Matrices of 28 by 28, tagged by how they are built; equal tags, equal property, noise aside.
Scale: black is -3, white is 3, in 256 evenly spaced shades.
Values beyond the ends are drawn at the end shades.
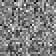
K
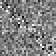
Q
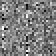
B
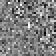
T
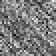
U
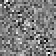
Q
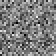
K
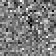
T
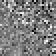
T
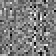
B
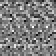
K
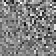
T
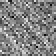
U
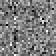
B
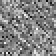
U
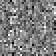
B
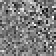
T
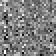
B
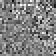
T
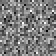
K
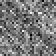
U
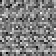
K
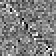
Q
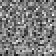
K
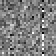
B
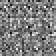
K
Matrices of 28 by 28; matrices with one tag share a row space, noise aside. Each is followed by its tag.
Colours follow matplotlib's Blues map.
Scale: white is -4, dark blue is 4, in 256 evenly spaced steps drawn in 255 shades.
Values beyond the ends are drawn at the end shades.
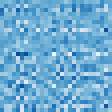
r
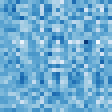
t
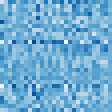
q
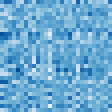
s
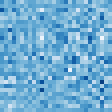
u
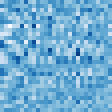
s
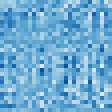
u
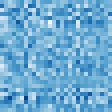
s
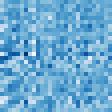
s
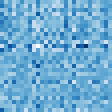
q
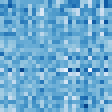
u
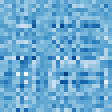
r
